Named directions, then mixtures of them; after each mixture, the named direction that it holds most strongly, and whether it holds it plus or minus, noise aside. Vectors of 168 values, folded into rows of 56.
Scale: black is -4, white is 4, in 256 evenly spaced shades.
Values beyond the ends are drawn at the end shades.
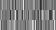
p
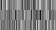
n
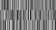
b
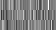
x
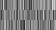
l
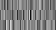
b, plus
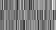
l, plus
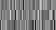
p, minus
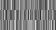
b, plus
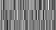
x, plus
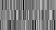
p, minus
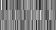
n, minus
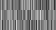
n, minus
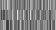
b, minus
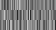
b, plus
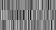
x, minus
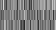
l, plus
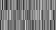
p, minus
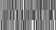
p, plus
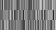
l, plus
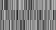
l, plus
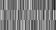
l, minus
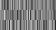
b, plus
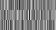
b, minus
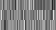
l, minus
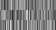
b, plus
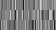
p, minus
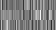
n, minus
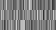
l, minus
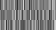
l, plus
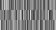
b, minus
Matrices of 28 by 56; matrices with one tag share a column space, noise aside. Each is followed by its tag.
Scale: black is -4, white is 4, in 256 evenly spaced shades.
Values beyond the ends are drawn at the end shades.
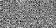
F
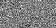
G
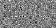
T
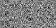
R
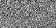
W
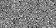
F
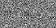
G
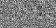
W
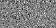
W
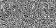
T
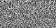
W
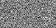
G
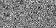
W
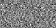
R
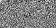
W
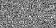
T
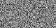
R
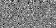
W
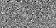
W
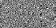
R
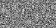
T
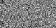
R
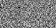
R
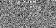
W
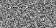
R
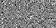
F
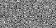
T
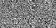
F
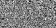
W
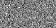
R
